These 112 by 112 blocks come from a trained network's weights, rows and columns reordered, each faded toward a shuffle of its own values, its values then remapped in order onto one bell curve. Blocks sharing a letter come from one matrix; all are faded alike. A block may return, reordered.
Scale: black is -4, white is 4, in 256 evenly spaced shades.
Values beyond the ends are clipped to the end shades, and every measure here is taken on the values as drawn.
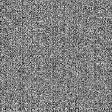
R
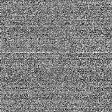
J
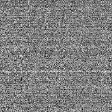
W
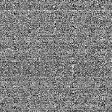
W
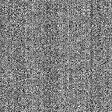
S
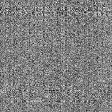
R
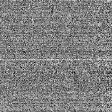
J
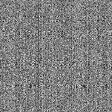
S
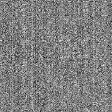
S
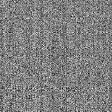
R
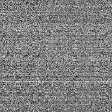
J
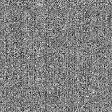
R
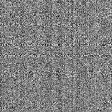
R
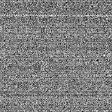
J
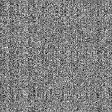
R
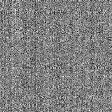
S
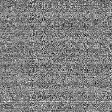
W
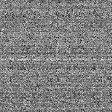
J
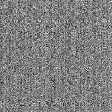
R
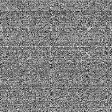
W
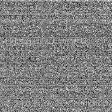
W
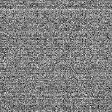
W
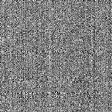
S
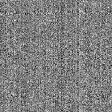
S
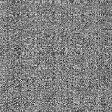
R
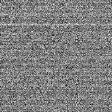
W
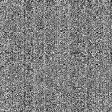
S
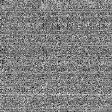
W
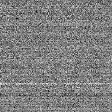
J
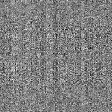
R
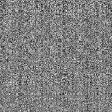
R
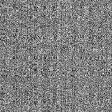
R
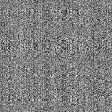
R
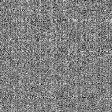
R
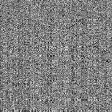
R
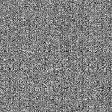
R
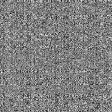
R
